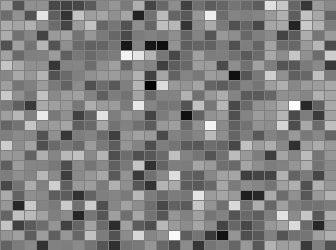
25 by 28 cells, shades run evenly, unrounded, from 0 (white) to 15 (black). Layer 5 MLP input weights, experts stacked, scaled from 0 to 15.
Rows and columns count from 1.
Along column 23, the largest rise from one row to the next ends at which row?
16
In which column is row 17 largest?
13
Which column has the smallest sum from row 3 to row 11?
12
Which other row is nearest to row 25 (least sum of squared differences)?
14
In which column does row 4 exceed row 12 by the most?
4
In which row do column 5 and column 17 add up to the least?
11
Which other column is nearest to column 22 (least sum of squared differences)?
21
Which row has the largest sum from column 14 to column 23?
5
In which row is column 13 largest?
9
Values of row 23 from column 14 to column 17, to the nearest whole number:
4 6 7 5
